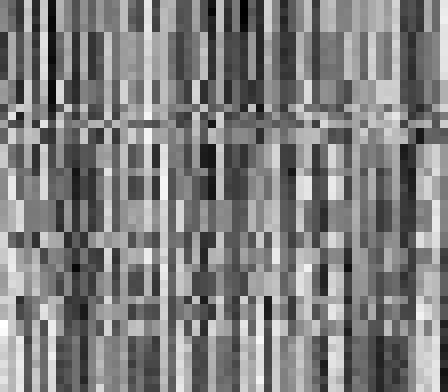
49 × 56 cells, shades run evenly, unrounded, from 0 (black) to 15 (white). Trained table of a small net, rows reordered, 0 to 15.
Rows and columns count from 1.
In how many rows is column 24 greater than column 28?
12
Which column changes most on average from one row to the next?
17
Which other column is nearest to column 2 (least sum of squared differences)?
38
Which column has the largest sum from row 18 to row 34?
21
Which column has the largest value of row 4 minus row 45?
56
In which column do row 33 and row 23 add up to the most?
2
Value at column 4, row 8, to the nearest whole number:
9
